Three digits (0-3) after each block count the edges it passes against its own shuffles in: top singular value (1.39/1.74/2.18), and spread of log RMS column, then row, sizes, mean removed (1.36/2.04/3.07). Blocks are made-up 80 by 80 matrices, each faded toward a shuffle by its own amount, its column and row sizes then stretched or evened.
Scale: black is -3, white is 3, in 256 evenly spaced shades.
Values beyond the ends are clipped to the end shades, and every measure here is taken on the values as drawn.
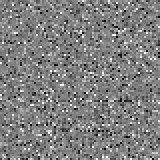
1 0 1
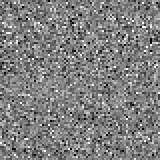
0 0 1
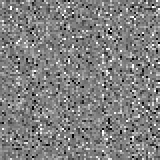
0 2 0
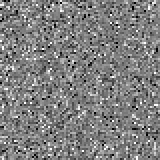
0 1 0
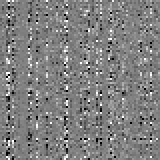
2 3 1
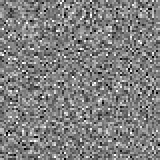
3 1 0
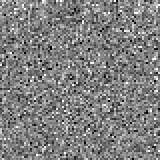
1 0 0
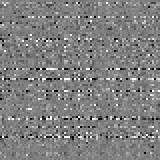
3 1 3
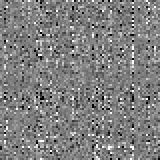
2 3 2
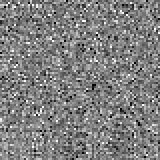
2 0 0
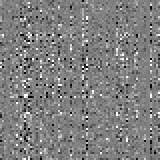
1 3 2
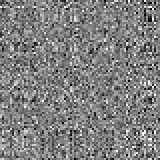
3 2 1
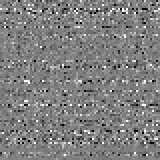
0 1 3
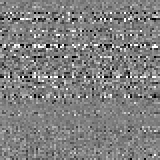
3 1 3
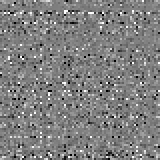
0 2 3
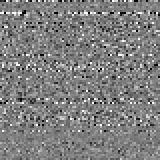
1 0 3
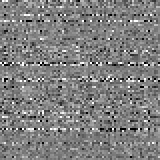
3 1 3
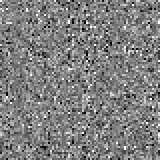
1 2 1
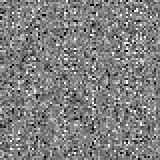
2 2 0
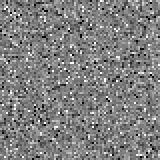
0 0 0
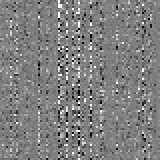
3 3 0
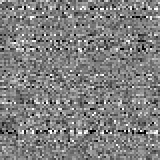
3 0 3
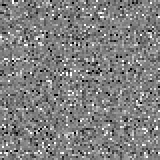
0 0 2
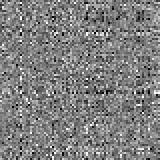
3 2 1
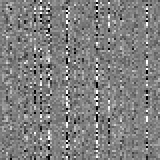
3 3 0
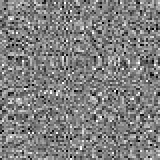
3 1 1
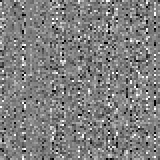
0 3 0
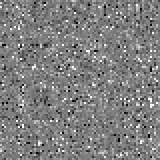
1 1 1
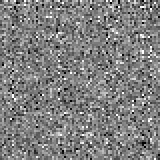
1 2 1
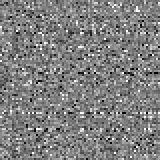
2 0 2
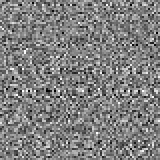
3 0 2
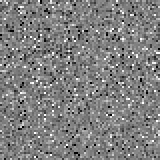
0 1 1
